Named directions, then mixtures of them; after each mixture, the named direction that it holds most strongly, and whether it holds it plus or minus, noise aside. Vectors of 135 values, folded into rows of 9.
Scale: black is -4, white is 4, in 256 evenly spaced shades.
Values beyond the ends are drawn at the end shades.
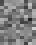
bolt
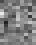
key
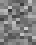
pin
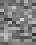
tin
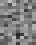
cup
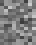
bolt, plus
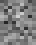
pin, minus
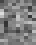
key, plus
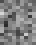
key, plus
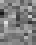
key, minus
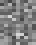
cup, minus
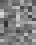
key, plus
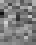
key, minus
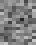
tin, minus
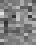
key, plus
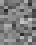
bolt, minus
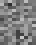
cup, plus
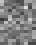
bolt, minus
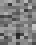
cup, plus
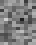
tin, minus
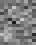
tin, plus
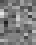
key, plus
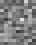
tin, plus
